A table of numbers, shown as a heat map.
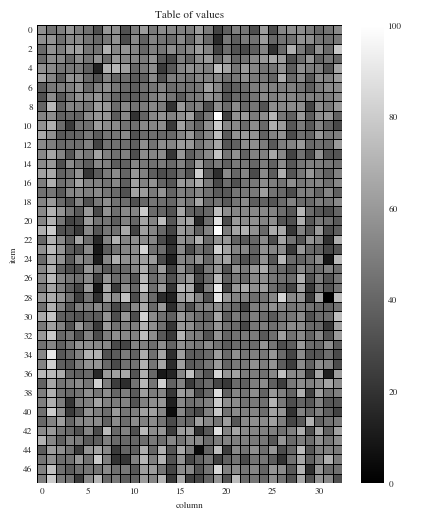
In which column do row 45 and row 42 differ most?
19
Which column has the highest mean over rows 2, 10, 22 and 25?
1
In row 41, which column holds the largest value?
29
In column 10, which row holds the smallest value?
9
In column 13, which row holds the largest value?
37
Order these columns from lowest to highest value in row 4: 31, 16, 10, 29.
31, 10, 29, 16
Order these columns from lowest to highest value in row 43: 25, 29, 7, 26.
25, 29, 7, 26
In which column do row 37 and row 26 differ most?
6
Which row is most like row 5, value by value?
43
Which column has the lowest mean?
14
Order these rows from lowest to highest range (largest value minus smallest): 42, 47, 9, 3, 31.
3, 31, 47, 42, 9
